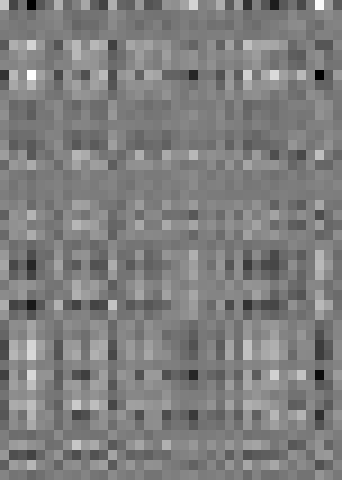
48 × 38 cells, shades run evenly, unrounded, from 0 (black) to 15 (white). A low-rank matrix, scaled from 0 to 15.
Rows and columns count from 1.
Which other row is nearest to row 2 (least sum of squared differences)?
25
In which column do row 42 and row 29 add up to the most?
4
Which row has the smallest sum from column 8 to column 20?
31
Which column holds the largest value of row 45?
9
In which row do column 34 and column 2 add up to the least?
1
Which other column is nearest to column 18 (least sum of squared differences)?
32
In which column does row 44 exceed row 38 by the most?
36
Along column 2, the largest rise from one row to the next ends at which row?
47
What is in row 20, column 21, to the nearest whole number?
8
